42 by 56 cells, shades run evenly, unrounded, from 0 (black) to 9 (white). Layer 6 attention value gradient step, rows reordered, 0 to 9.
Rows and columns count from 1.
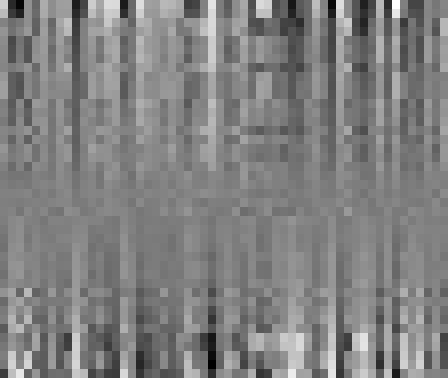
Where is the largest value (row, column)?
1, 50
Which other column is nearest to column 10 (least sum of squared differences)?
42
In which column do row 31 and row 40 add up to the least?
27
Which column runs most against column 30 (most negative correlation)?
5
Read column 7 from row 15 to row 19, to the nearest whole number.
4 4 4 4 4
